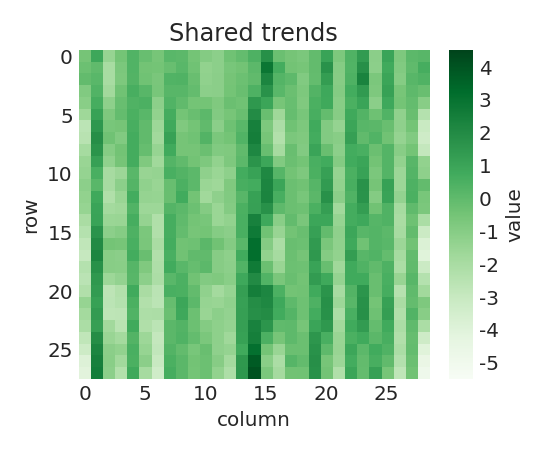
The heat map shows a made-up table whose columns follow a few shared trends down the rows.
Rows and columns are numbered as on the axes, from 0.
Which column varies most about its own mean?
28
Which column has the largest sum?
14
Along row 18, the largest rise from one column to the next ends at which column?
1
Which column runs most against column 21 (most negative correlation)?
13
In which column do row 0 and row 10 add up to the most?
15
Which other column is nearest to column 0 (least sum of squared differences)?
6
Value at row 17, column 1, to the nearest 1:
2
